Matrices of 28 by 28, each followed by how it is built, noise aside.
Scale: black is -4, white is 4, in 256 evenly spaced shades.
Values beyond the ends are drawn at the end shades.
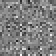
low rank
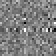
low rank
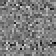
uneven rows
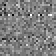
uneven rows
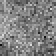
smooth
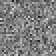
noise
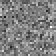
noise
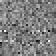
uneven rows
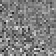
lower triangular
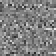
uneven rows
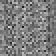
repeating rows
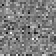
uneven rows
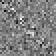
banded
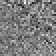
upper triangular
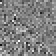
lower triangular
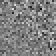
upper triangular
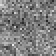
smooth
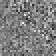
upper triangular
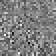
lower triangular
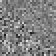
lower triangular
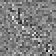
banded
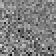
lower triangular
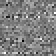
uneven rows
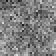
smooth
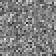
repeating rows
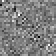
banded
